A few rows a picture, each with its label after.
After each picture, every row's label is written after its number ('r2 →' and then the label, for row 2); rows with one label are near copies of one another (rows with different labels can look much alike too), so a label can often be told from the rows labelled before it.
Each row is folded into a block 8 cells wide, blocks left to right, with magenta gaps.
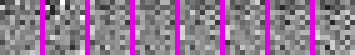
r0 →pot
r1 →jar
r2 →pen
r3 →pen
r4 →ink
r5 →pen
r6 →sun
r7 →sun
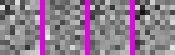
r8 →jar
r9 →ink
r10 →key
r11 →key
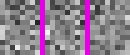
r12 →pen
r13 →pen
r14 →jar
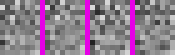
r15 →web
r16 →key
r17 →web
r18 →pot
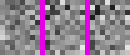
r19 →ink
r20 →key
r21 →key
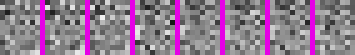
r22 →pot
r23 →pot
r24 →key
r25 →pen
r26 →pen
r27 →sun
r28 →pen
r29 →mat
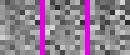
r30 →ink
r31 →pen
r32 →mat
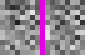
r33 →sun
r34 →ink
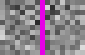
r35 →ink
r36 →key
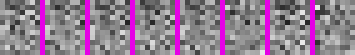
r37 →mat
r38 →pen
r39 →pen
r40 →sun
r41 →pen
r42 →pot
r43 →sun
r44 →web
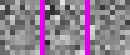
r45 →web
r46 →web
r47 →pen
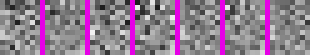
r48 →sun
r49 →pot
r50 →pen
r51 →jar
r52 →ink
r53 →jar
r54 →ink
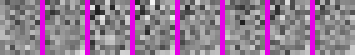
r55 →ink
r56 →pot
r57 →web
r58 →jar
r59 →key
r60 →sun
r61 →jar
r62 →key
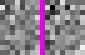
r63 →jar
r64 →key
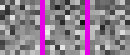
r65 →key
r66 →pen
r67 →mat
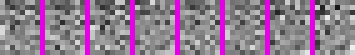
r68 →mat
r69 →sun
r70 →mat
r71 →pot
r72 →sun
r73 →ink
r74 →pot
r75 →key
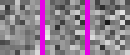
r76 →jar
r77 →ink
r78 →sun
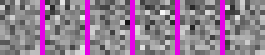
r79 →jar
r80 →jar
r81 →pen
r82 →mat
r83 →mat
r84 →web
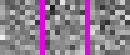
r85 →ink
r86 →key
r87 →mat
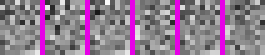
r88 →pot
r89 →jar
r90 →pot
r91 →ink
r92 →pot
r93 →pen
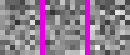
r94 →sun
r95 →pot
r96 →mat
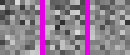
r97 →pot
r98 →mat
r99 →ink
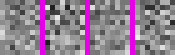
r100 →ink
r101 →web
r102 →pot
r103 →ink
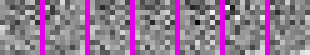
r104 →mat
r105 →jar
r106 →pen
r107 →sun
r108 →sun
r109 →jar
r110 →pot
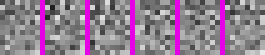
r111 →pot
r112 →jar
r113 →web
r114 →mat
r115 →sun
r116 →pot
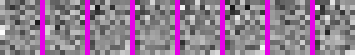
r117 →pen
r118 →mat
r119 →key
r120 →web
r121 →web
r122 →key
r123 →sun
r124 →web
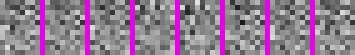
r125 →mat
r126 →sun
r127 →pen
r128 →jar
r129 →web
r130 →sun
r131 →ink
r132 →mat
